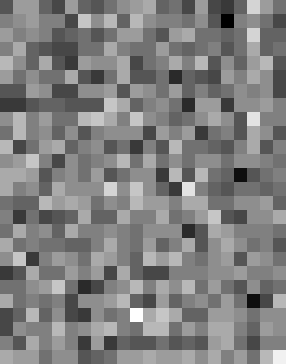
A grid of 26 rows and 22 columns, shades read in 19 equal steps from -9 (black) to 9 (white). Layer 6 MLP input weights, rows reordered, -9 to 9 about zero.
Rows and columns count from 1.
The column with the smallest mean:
19
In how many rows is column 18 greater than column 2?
11
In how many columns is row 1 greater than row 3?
8
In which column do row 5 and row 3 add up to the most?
20
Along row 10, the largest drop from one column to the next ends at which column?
16
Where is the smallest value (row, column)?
2, 18
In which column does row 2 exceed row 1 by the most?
7
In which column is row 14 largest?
15
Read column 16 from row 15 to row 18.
3 2 -3 -3
